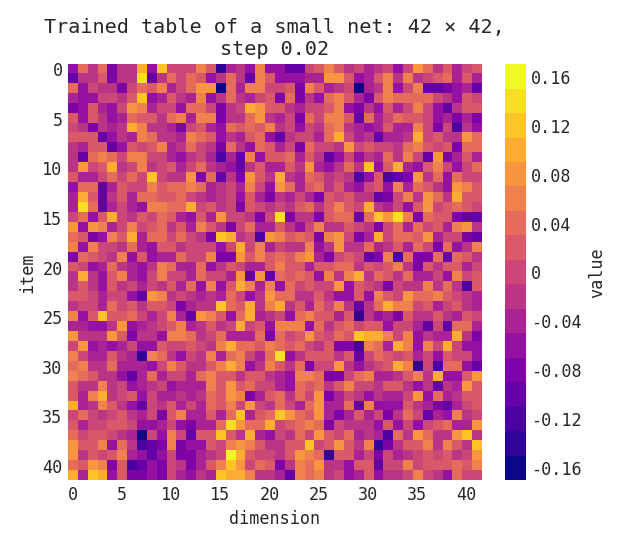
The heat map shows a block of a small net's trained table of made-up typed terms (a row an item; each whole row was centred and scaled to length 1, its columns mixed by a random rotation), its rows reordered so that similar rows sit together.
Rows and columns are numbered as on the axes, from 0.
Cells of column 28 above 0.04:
3
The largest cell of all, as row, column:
39, 16
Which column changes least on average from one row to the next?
5
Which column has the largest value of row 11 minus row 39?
8
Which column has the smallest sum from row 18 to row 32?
7
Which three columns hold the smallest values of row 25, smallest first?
29, 12, 33
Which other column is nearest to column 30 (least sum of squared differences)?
10
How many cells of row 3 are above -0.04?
28
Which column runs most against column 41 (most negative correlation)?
31
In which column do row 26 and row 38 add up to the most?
17
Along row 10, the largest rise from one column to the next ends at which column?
30
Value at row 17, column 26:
0.06
